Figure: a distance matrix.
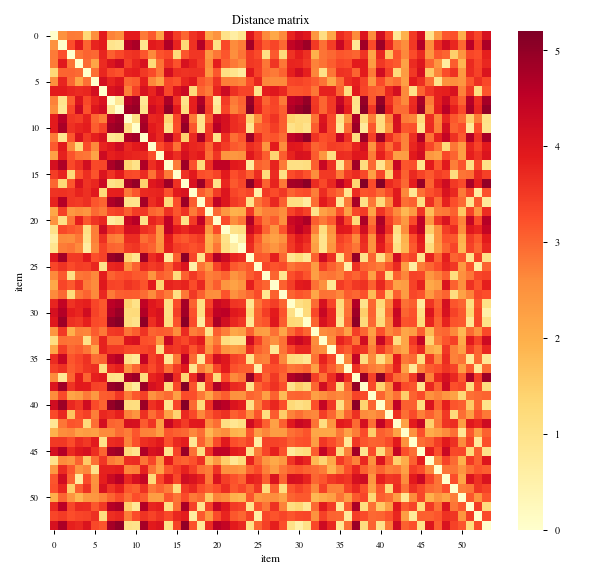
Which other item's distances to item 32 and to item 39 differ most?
19
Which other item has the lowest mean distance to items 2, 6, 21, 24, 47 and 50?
43
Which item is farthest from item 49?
6
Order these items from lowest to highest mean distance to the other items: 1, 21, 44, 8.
44, 21, 1, 8
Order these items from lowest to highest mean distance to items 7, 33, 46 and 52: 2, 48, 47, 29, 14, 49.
2, 47, 49, 48, 29, 14
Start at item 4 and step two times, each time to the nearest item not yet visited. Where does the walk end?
22
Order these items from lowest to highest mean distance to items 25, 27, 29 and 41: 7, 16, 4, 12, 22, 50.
50, 22, 4, 12, 7, 16
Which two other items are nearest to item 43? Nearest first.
50, 39
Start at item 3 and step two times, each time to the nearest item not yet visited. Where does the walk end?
12
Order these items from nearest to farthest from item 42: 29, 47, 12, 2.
47, 2, 12, 29
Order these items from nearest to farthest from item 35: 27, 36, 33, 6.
36, 6, 27, 33
